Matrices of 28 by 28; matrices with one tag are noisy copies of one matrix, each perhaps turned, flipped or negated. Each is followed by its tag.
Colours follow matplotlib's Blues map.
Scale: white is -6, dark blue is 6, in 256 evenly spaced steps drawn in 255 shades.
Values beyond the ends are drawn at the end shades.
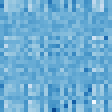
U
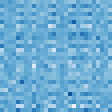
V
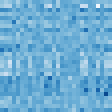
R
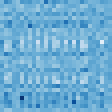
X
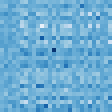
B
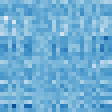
R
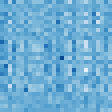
B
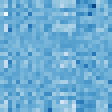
R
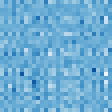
V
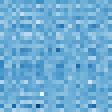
V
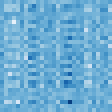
X
